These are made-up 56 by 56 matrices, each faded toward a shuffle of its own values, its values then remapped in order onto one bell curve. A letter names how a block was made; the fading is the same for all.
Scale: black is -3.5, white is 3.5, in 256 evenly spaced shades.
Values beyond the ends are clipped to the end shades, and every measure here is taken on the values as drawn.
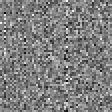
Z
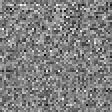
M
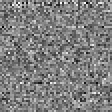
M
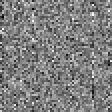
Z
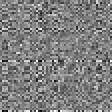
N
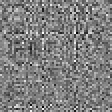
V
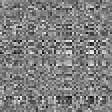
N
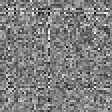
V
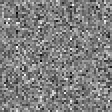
Z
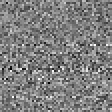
M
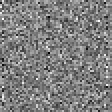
Z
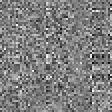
V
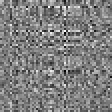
N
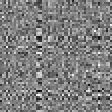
N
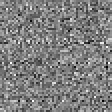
M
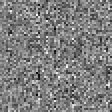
Z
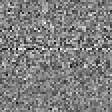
M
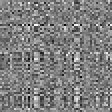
N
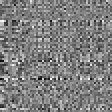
N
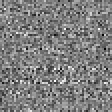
M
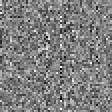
Z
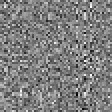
V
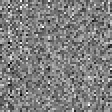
Z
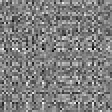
N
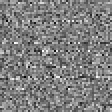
M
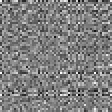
N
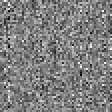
Z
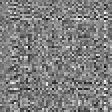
V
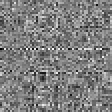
V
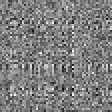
V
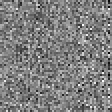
Z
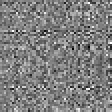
V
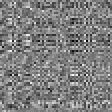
N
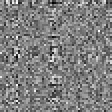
V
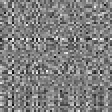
N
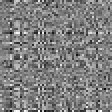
N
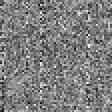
Z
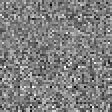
M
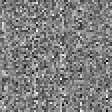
Z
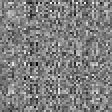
V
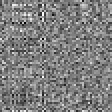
V
